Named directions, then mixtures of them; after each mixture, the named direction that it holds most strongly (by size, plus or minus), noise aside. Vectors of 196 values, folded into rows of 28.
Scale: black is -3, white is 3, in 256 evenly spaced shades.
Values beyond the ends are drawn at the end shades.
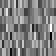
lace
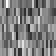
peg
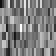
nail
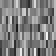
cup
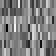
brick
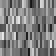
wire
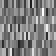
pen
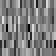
brick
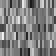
wire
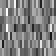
lace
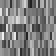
wire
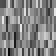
nail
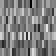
pen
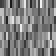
nail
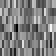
lace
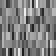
peg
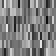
brick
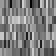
wire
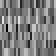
brick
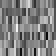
cup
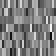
lace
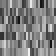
wire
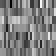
brick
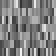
cup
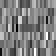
cup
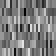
peg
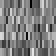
wire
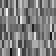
lace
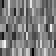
wire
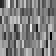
nail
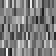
pen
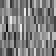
nail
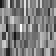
nail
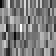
nail
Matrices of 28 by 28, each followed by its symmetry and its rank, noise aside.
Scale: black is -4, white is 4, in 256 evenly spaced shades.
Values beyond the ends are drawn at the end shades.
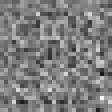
no symmetry, rank four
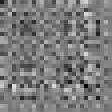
symmetric, rank three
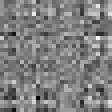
antisymmetric, rank four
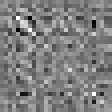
symmetric, rank three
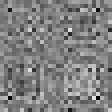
symmetric, rank three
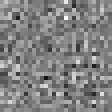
symmetric, rank five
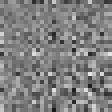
antisymmetric, rank four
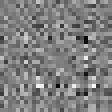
antisymmetric, rank four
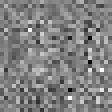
no symmetry, rank five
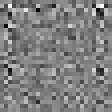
no symmetry, rank three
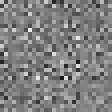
symmetric, rank four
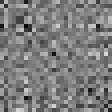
symmetric, rank three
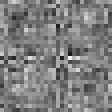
no symmetry, rank three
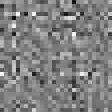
antisymmetric, rank four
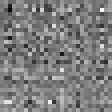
no symmetry, rank five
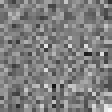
symmetric, rank five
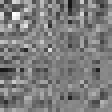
symmetric, rank four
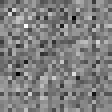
symmetric, rank five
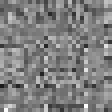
no symmetry, rank three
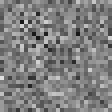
symmetric, rank four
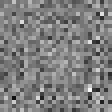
symmetric, rank three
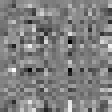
no symmetry, rank three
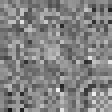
symmetric, rank four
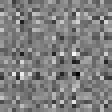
no symmetry, rank three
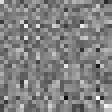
symmetric, rank three
